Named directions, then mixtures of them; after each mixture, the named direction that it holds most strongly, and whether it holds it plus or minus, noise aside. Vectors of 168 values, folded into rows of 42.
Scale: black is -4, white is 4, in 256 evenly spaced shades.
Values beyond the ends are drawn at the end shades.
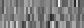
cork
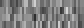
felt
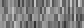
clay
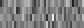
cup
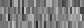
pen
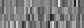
cork, plus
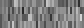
pen, plus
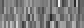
cork, plus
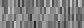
clay, plus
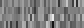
cork, minus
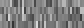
pen, minus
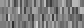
pen, minus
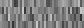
pen, minus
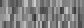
felt, plus
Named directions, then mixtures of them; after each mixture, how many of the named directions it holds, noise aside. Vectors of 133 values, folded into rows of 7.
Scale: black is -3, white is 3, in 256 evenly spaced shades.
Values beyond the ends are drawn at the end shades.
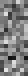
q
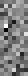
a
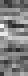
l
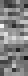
two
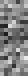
three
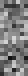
two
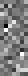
one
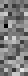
two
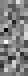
two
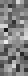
three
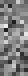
three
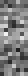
three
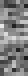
two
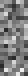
one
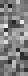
three
